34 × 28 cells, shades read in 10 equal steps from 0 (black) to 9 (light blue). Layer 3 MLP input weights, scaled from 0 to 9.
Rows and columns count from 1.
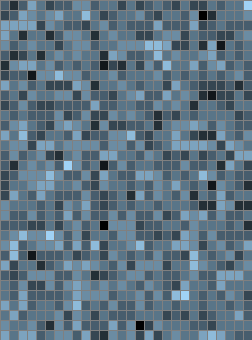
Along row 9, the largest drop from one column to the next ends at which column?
11
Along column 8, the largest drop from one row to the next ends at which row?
18
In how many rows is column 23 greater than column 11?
12
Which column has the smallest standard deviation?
14
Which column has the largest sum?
9
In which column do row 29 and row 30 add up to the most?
21
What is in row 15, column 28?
5
